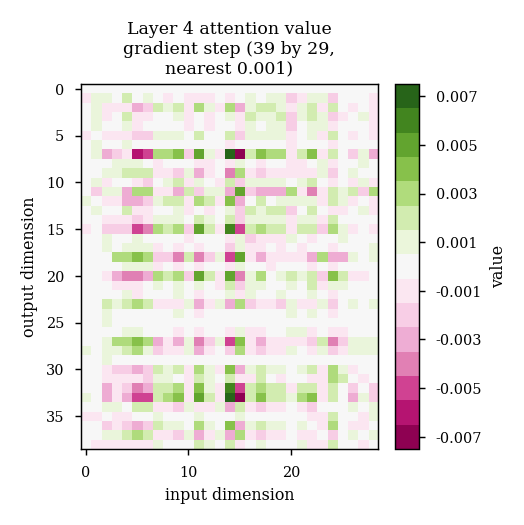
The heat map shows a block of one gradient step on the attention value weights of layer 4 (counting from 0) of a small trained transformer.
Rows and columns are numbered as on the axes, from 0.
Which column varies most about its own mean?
14
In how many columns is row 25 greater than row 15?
13
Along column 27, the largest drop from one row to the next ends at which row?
11
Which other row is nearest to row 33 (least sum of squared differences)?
7
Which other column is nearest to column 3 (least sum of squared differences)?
23
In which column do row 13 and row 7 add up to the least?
15
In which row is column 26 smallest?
33
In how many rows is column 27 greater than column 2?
14
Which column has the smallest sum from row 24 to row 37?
6
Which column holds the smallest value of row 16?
16
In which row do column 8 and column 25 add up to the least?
18
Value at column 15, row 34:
0.002
